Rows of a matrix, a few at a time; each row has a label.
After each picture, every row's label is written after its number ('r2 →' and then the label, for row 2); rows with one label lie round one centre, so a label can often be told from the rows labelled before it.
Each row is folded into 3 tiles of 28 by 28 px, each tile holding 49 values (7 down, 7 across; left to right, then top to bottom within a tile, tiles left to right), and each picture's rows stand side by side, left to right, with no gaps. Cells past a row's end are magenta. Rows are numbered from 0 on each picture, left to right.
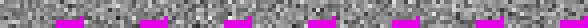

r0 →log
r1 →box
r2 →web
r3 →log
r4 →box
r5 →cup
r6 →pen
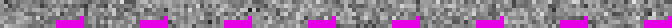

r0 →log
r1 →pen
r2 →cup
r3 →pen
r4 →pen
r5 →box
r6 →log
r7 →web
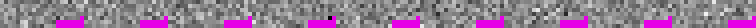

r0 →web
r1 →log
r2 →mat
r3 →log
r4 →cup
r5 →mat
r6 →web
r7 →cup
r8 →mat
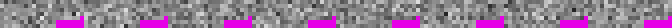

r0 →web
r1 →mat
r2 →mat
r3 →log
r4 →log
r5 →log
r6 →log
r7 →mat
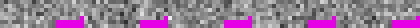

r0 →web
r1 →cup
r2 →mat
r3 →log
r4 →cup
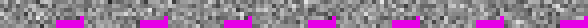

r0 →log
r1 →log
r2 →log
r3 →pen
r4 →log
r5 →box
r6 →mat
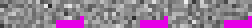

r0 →pen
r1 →log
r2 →log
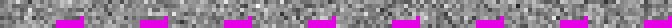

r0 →pen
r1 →log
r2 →box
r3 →web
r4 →mat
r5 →log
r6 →box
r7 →web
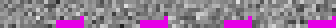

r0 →log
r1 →web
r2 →mat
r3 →cup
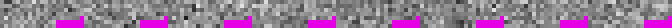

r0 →log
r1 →box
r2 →pen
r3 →cup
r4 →box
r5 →cup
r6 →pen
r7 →pen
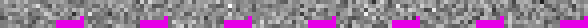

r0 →box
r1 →box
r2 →cup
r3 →pen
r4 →log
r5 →web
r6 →log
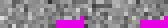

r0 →mat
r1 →box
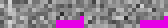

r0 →web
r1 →log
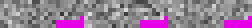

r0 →web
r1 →mat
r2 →cup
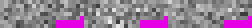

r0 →box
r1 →box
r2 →box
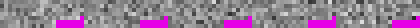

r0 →mat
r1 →log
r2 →log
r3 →mat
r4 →log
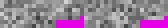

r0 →cup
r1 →mat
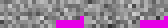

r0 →web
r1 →cup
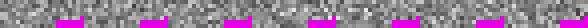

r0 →mat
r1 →box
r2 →web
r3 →mat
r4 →pen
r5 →log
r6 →web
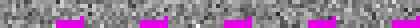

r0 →cup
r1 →cup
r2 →box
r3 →log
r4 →cup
